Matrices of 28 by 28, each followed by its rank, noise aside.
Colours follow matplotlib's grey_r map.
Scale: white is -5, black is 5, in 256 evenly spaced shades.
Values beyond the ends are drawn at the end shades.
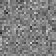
five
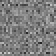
five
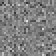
seven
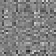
four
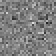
seven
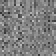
six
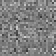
six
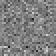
seven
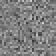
seven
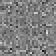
seven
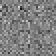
six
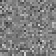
seven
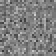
seven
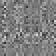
four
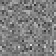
six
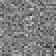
six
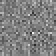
five
